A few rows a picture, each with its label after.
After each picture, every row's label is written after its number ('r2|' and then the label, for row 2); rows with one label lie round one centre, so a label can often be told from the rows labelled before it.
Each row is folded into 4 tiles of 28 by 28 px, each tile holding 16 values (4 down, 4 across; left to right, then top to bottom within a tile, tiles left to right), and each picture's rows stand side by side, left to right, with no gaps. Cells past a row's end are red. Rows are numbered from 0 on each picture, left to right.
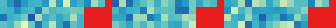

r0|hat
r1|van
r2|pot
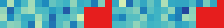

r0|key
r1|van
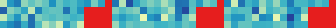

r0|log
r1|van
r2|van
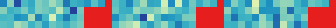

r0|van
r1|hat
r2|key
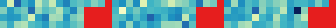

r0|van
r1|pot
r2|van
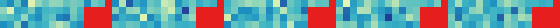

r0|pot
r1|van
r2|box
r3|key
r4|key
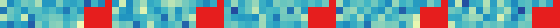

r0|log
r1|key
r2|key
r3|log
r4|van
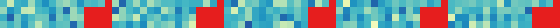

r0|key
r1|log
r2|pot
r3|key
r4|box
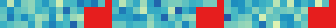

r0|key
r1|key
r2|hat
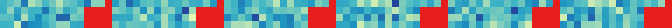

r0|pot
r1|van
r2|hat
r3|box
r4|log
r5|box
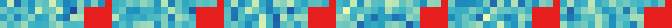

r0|van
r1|box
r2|key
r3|pot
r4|hat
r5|key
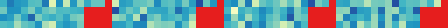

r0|hat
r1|log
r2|pot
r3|box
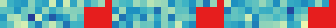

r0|hat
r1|box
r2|log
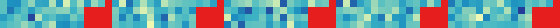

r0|hat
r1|key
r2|box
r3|van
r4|van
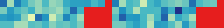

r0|van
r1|key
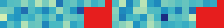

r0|box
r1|key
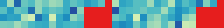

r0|van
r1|log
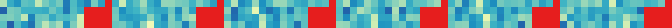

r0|log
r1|key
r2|key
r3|key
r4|key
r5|box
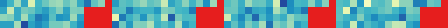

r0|pot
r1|box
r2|box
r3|pot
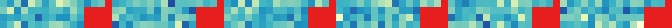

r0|pot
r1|box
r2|pot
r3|box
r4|hat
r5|log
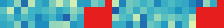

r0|pot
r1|log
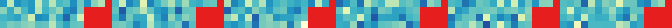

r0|van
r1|key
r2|log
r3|pot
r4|hat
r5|pot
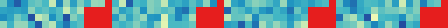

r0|hat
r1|van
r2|log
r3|hat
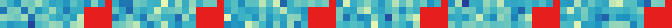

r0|log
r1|hat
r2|box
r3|key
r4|van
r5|pot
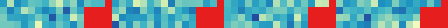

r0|key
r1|box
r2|hat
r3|log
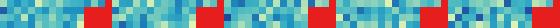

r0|log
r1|log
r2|hat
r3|box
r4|box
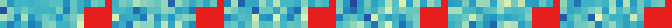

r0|log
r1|box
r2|van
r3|hat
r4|pot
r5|hat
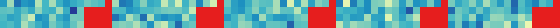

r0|van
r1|hat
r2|hat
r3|van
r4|log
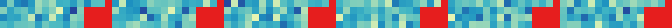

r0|van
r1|van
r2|van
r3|box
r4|box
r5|key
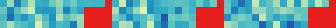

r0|key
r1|key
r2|hat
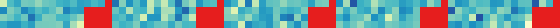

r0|log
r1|van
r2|pot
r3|van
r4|log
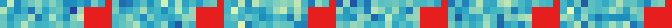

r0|van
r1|hat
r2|pot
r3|van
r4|key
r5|pot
